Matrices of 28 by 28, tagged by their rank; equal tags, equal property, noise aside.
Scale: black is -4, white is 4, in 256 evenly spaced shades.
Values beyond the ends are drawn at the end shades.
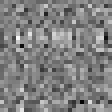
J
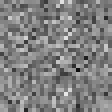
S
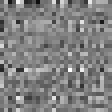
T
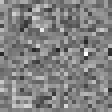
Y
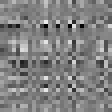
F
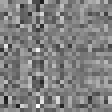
T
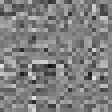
J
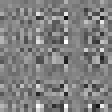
F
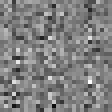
Y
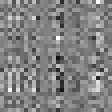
T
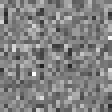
Y
